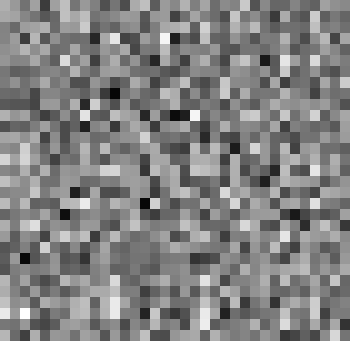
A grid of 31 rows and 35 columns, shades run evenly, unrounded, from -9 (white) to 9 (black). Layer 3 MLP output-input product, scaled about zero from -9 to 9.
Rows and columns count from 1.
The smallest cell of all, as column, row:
3, 29
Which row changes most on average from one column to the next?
4
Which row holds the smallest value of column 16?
19
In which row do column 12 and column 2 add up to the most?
9
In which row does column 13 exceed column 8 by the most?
30
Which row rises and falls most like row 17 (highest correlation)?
6
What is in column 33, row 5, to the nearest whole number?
-2
